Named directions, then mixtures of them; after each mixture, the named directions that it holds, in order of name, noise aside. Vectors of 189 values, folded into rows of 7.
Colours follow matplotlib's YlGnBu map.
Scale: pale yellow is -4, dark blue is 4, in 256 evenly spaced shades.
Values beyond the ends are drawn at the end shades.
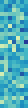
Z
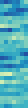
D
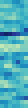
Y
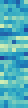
D, Y, Z.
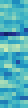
Y.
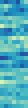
D, Y.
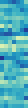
D, Y, Z.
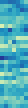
D, Y, Z.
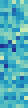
Y, Z.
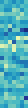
Y, Z.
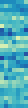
D, Y, Z.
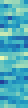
D, Y.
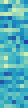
D, Z.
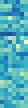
D, Y, Z.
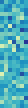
Z.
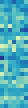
D, Y, Z.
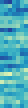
D.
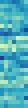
D, Y, Z.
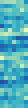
D, Y, Z.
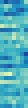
D.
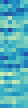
D.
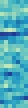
D, Y.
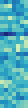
D, Y, Z.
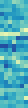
Y, Z.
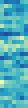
D, Y.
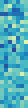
D, Z.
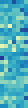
D, Y, Z.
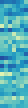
D, Z.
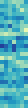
D, Y, Z.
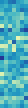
D, Y, Z.
